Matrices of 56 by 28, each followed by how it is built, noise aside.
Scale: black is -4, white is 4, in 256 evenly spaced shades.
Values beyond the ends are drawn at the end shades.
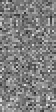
blocks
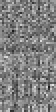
blocks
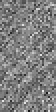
Hankel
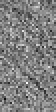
Toeplitz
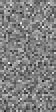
repeating columns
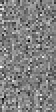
uneven columns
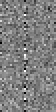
uneven columns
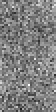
smooth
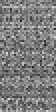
repeating columns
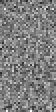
repeating columns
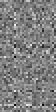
low rank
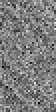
Toeplitz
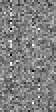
uneven columns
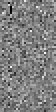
uneven columns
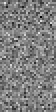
repeating columns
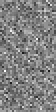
Toeplitz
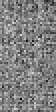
blocks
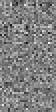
low rank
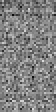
repeating columns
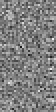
blocks
